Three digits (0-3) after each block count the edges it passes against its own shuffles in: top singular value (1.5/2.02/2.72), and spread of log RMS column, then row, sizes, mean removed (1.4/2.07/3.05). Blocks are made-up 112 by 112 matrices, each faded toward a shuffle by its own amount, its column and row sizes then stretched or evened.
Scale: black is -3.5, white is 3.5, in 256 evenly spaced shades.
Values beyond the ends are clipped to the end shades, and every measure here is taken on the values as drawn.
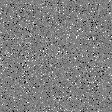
0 1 1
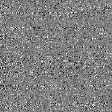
1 1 3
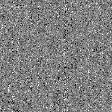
0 2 0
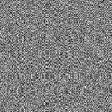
3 2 0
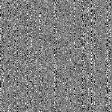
1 3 0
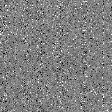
1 2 0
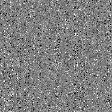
1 2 0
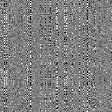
3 3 0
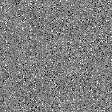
0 2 0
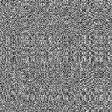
3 2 1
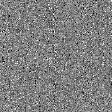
1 2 0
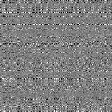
3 1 3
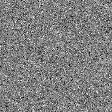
0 1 0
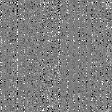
1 3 2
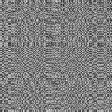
3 2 2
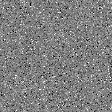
0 1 1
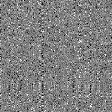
2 2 0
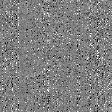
1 3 0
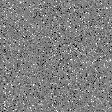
1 1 0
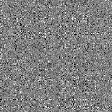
2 2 2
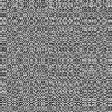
3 1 3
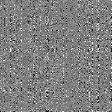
1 3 2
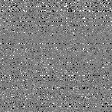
0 1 3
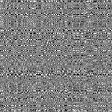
3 0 3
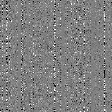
2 3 0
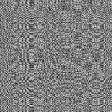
3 2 2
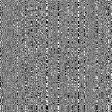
3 3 0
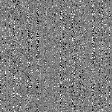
0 3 0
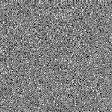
2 1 0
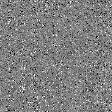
0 2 1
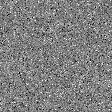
0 0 0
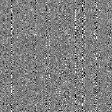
2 3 1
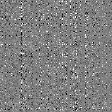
1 3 2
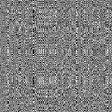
3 3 0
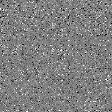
1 1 2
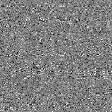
2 0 2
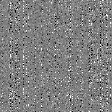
1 3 0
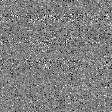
0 1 2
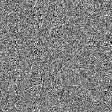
1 2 0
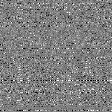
2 0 3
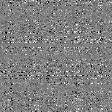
0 2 3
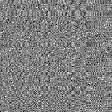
3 1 0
